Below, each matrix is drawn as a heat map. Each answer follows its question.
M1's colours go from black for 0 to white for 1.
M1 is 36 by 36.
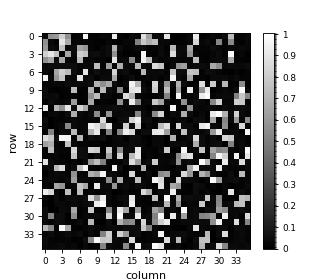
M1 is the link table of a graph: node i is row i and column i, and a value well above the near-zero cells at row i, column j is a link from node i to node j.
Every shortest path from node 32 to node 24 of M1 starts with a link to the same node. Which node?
node 1
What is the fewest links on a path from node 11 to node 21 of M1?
2
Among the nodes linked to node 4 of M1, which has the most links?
node 15
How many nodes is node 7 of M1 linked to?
7
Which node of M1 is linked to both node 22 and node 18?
node 26
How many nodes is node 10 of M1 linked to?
11
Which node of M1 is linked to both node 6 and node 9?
node 25
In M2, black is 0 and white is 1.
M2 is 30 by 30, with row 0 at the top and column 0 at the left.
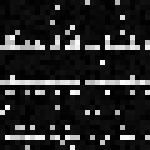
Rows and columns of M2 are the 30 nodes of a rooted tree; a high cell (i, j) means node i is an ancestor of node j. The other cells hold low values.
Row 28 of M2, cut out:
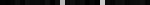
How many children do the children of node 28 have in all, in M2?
1
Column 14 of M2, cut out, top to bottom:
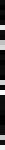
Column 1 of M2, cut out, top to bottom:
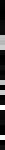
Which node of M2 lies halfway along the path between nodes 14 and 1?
8
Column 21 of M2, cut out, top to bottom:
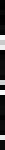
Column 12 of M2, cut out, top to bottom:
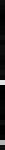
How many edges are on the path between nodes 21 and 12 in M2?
8
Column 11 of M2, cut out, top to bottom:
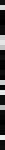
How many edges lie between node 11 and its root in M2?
8
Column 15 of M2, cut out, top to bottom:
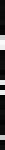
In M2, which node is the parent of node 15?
7
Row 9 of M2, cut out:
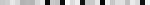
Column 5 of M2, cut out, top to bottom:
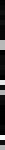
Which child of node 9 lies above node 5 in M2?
27
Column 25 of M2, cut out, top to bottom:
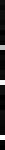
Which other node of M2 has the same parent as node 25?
18
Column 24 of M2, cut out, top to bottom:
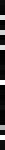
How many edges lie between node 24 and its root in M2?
6
